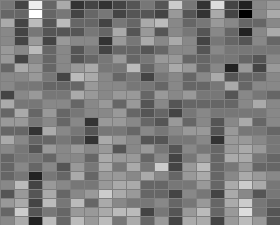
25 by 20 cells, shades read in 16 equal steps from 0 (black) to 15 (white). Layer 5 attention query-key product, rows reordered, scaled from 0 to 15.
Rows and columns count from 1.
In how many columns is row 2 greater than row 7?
5
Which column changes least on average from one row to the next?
20
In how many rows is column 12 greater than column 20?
10
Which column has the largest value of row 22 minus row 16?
7
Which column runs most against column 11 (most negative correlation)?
2
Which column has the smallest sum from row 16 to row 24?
3
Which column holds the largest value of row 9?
6
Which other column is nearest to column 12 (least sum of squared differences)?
14
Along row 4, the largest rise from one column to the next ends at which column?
19
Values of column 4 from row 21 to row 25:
9 10 11 7 11
